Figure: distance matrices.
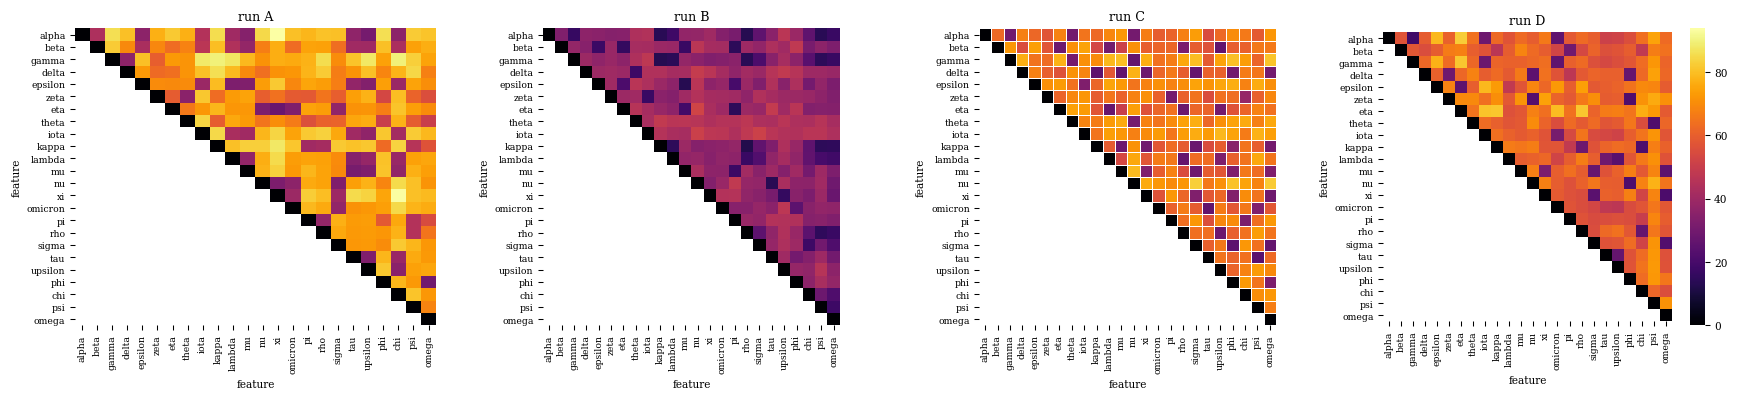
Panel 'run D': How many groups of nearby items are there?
8
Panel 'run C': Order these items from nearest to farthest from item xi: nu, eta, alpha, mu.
mu, eta, alpha, nu
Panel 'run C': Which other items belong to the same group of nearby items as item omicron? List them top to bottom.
tau, psi
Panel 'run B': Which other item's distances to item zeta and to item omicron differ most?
iota
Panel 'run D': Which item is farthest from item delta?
psi
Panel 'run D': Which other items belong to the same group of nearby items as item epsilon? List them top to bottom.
eta
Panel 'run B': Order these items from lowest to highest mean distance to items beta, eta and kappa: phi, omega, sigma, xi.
omega, sigma, xi, phi
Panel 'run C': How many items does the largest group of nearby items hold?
7
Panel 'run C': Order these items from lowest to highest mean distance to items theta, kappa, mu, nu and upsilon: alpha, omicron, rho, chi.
alpha, rho, omicron, chi
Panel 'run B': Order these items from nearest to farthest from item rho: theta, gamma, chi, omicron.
gamma, chi, omicron, theta
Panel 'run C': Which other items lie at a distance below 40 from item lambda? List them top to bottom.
beta, eta, rho, upsilon
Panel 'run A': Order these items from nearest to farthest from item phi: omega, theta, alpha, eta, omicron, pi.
omega, theta, pi, eta, omicron, alpha
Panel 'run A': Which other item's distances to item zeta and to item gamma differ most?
theta
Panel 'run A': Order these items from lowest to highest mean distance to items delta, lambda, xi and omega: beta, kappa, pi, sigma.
sigma, beta, pi, kappa
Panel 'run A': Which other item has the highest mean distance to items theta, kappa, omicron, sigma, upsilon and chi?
gamma
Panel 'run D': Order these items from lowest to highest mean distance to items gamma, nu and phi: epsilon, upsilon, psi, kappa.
upsilon, kappa, epsilon, psi
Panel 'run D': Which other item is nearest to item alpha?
gamma
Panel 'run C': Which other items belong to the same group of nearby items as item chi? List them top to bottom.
zeta, pi
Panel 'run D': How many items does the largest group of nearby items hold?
4
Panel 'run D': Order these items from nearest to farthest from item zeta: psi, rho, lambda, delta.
delta, lambda, rho, psi
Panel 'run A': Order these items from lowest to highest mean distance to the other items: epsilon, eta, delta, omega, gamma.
epsilon, eta, omega, delta, gamma
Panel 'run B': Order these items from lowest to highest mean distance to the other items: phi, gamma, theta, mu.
gamma, mu, phi, theta
